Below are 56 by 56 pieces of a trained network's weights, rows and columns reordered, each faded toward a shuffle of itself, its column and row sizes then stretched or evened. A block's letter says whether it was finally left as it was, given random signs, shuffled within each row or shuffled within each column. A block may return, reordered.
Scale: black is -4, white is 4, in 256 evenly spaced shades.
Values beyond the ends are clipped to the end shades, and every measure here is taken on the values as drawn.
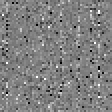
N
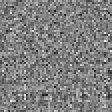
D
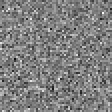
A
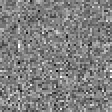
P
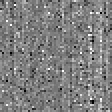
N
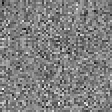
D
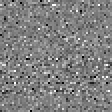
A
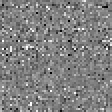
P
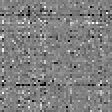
D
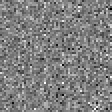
N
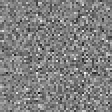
D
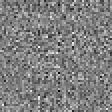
D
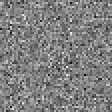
P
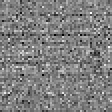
D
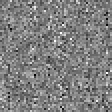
N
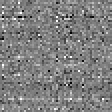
D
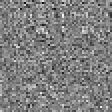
D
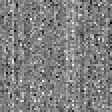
N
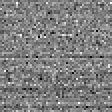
A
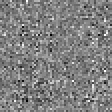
P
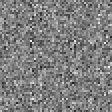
P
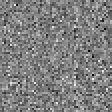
N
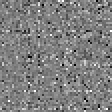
P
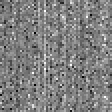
N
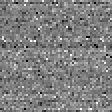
A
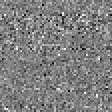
A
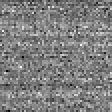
A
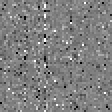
N
